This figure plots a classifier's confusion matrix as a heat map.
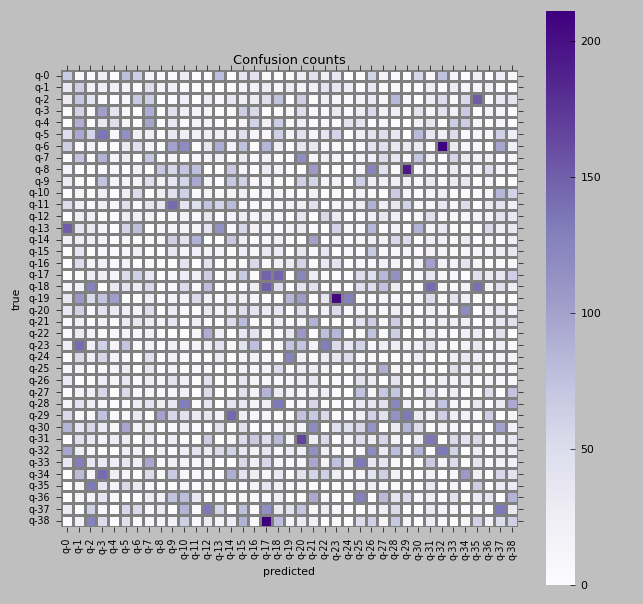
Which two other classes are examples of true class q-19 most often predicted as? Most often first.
q-23, q-24
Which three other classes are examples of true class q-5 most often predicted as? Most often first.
q-3, q-1, q-30
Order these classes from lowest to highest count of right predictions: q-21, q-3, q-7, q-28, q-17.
q-7, q-21, q-3, q-28, q-17
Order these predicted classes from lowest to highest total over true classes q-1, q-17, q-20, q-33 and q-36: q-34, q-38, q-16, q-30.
q-30, q-16, q-34, q-38
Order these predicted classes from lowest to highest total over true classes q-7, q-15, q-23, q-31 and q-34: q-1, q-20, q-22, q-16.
q-16, q-22, q-1, q-20
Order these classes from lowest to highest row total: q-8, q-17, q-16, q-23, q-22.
q-16, q-22, q-8, q-23, q-17
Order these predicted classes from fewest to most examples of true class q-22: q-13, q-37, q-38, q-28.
q-38, q-13, q-37, q-28
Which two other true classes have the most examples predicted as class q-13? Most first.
q-6, q-0
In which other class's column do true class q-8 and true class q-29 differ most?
q-28
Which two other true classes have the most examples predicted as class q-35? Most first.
q-2, q-18
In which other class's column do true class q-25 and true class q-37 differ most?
q-12
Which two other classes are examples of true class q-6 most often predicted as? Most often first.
q-32, q-10
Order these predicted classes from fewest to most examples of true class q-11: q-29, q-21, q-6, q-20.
q-6, q-20, q-21, q-29
